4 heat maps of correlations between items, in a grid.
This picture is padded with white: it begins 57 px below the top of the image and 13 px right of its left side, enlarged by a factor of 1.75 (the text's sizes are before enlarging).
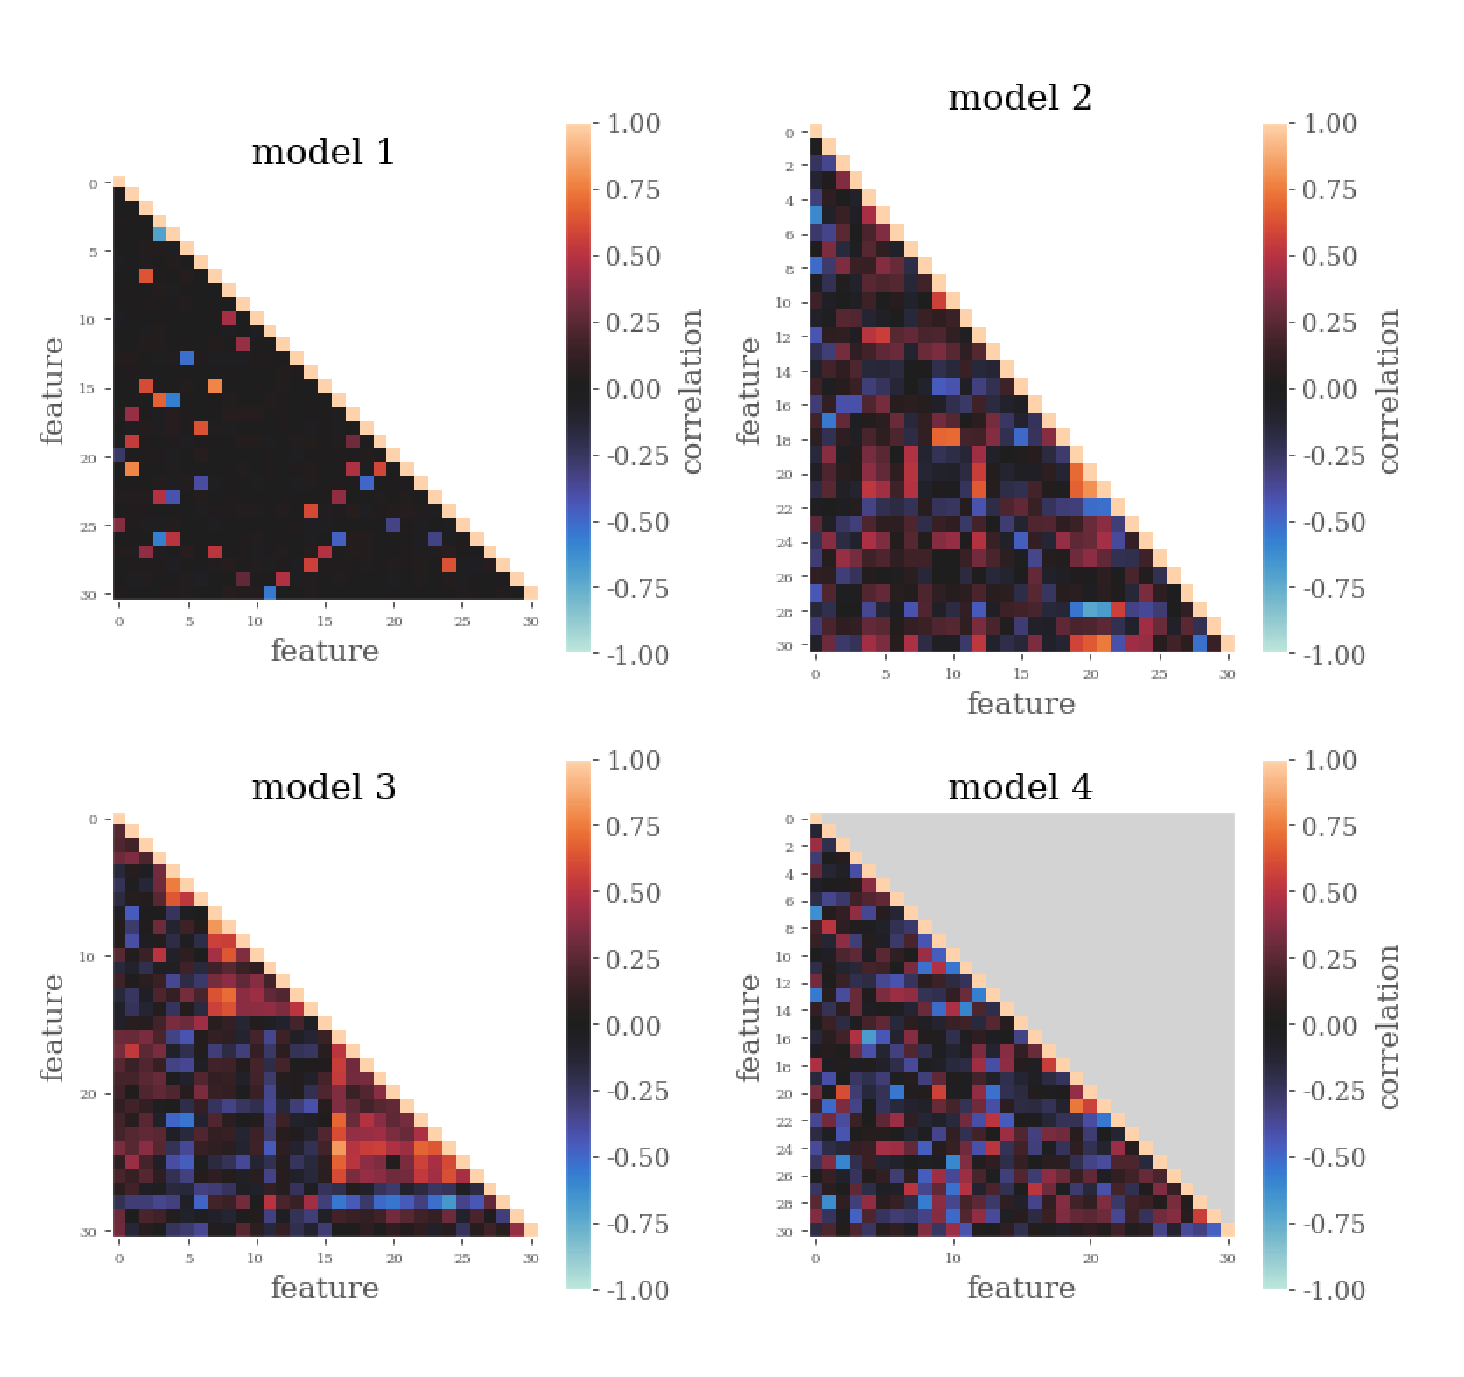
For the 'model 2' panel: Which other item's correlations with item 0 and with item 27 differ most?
5
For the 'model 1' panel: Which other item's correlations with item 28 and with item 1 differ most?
21
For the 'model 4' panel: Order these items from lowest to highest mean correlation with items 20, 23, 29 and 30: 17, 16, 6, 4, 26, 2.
6, 16, 4, 2, 17, 26
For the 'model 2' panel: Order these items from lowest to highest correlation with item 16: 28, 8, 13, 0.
0, 13, 8, 28
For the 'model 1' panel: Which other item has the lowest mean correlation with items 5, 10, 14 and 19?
13
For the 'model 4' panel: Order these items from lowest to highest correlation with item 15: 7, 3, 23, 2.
2, 3, 7, 23
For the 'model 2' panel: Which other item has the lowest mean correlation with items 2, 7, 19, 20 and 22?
28
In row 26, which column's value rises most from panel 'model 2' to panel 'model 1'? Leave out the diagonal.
4
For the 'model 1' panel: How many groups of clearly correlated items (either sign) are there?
10
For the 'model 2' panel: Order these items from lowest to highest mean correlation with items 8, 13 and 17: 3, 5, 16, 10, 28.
16, 28, 3, 10, 5
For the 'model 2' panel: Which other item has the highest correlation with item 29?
24
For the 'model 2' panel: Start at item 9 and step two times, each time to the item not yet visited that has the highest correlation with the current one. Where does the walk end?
10
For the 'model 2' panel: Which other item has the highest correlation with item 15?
22
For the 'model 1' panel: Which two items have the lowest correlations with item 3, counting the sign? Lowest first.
4, 26
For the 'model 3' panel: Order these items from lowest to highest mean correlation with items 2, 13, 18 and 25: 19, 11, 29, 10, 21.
11, 29, 21, 10, 19
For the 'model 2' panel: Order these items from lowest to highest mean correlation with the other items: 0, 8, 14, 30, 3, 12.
0, 14, 3, 8, 30, 12
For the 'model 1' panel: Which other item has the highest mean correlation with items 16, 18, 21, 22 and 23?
3
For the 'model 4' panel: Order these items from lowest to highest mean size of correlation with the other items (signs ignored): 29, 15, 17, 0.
15, 17, 0, 29
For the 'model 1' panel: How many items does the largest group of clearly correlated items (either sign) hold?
5
